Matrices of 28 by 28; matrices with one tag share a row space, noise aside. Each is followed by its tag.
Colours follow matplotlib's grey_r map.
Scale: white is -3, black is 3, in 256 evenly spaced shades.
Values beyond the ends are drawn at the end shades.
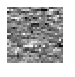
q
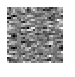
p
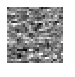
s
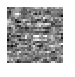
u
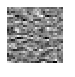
s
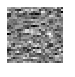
q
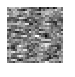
s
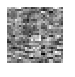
q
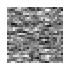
s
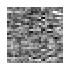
q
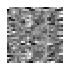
p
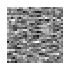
s
